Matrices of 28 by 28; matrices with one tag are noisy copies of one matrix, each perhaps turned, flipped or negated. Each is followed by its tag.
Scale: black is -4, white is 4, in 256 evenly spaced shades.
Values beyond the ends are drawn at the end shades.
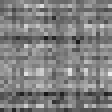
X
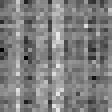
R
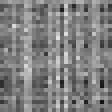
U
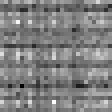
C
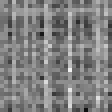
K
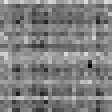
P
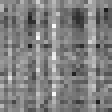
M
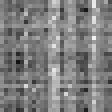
R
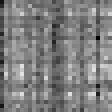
P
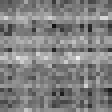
R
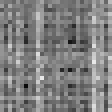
X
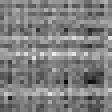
M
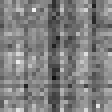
R
